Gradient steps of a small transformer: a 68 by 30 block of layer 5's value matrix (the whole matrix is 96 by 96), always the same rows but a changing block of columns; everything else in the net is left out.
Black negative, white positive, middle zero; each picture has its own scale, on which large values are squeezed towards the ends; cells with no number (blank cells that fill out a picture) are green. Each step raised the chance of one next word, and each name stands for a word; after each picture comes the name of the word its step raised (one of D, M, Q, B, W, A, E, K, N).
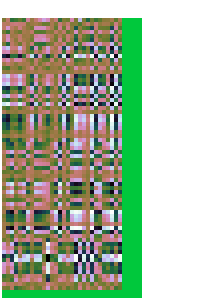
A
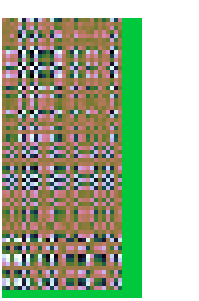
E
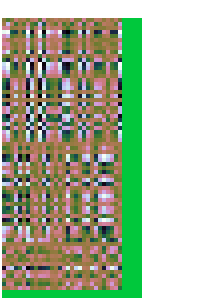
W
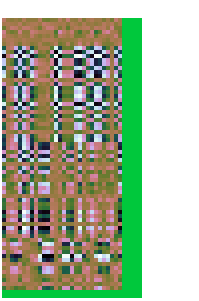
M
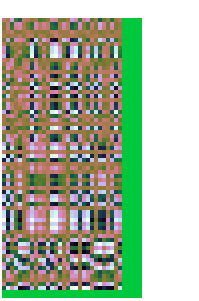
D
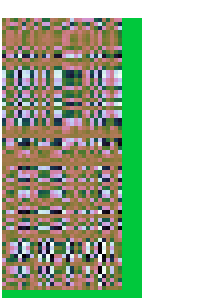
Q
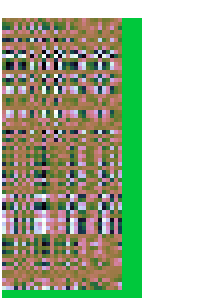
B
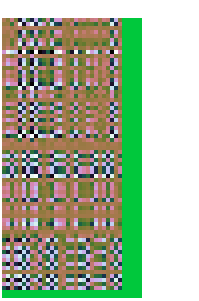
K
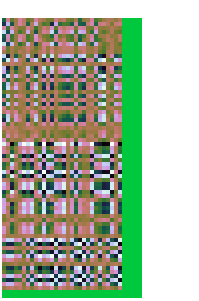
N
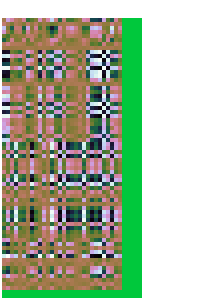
M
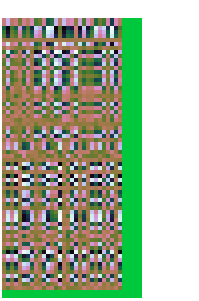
K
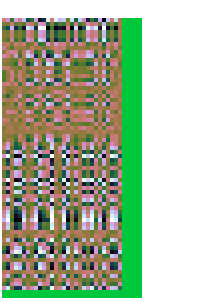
D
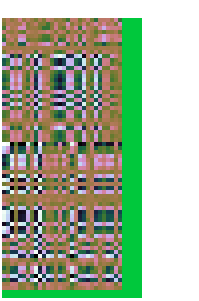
N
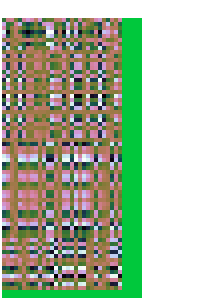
W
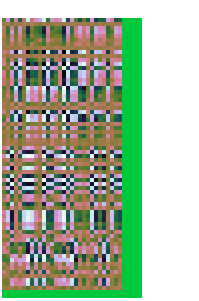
E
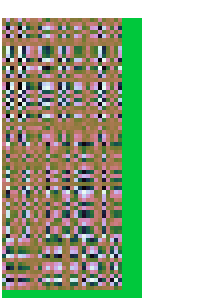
N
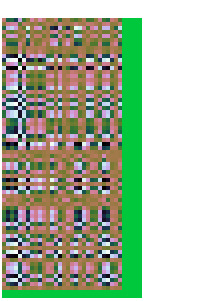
N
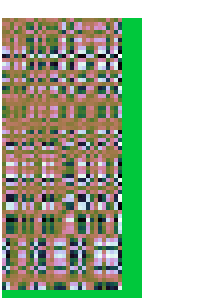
B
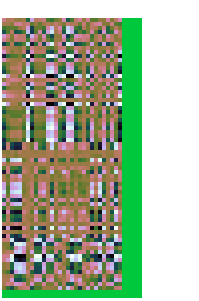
A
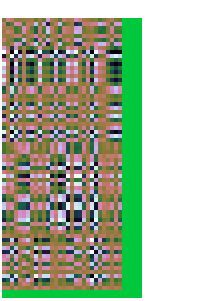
K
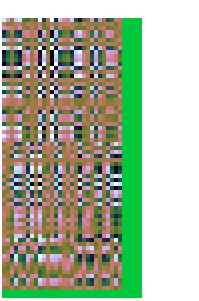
E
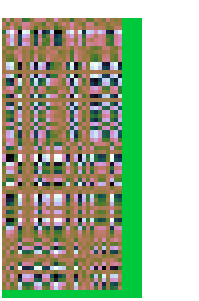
W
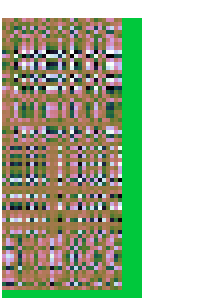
B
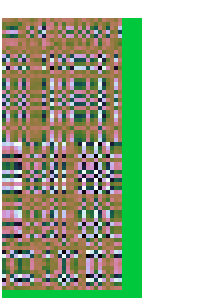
N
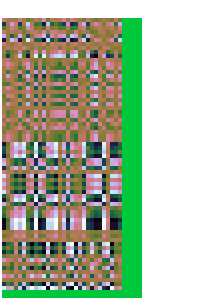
D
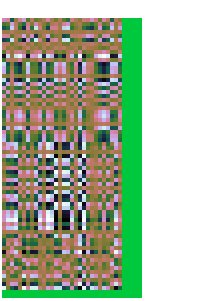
D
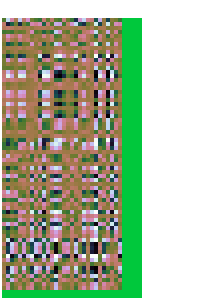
Q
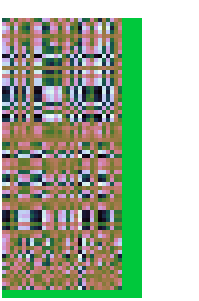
M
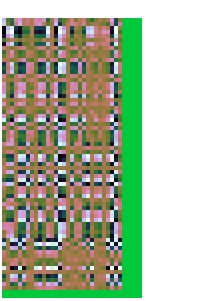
W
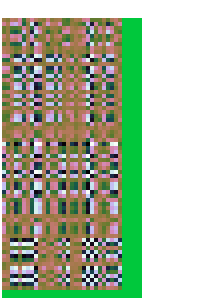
N
